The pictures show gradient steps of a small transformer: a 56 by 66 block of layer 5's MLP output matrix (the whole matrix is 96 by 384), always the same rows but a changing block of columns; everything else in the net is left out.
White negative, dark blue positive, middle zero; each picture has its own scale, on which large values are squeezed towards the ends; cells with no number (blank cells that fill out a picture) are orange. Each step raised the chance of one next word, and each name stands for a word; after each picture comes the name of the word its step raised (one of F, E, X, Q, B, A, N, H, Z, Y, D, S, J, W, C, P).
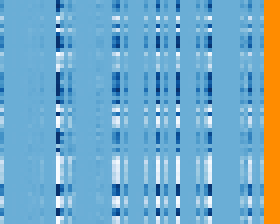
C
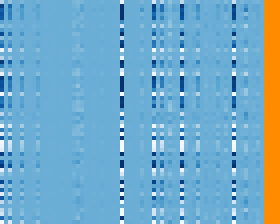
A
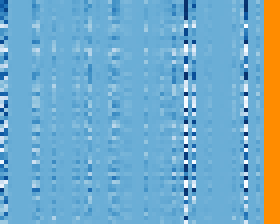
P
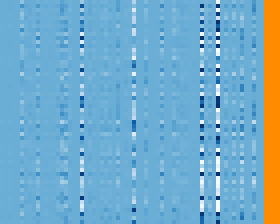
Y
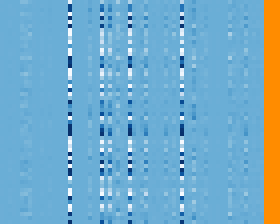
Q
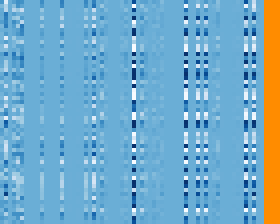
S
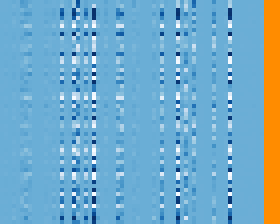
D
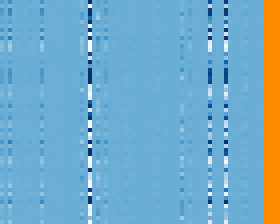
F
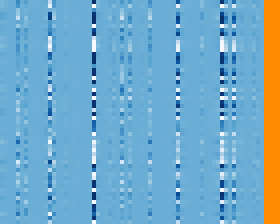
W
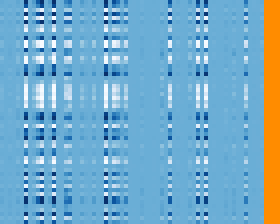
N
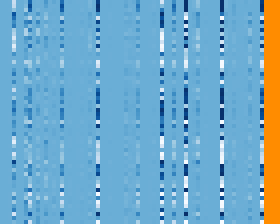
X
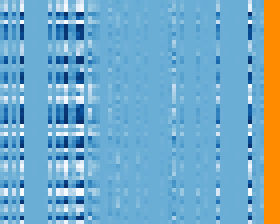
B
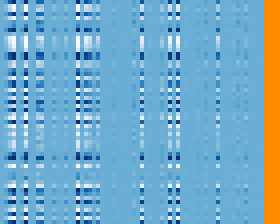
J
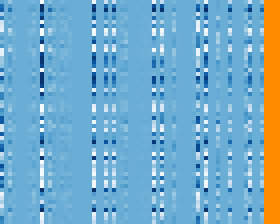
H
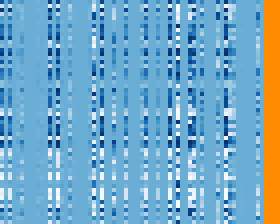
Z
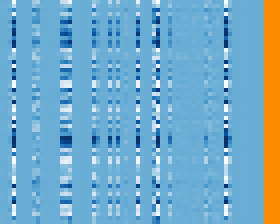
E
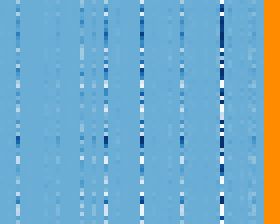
E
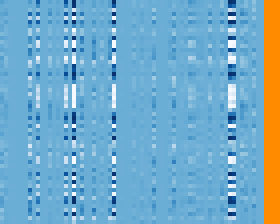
N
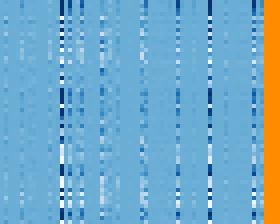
X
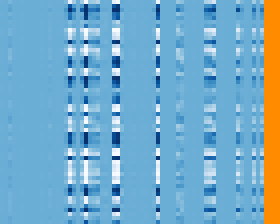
H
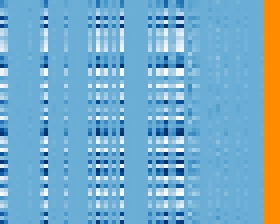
Q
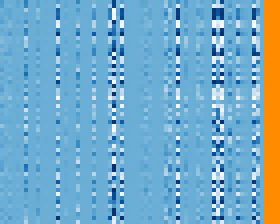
D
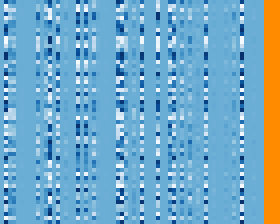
J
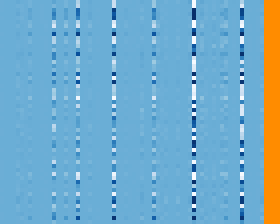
D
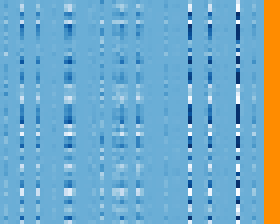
B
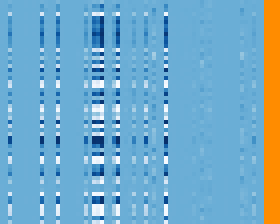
E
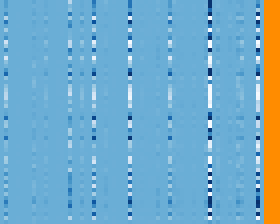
N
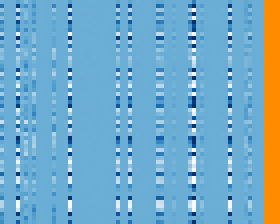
Y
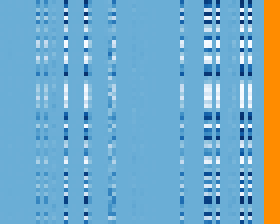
N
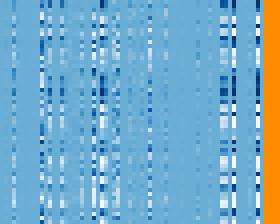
C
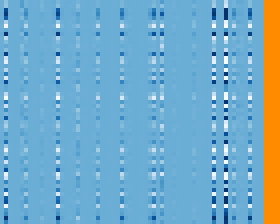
D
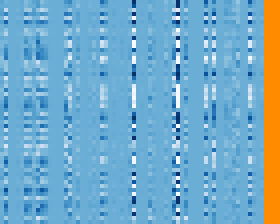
N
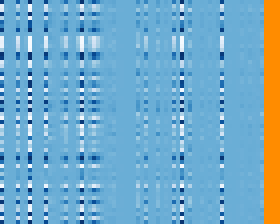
J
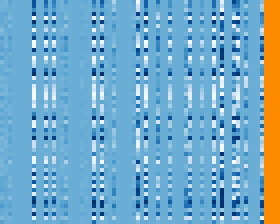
N
